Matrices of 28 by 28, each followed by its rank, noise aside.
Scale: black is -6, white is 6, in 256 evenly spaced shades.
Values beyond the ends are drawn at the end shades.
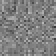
five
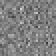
four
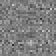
five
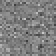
six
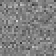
five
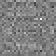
three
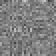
four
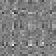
three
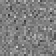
six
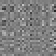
three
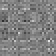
three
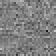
six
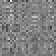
five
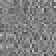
four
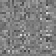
three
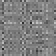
two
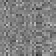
three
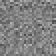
four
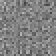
six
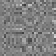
four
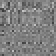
three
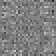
five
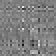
two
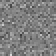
six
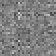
five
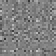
four
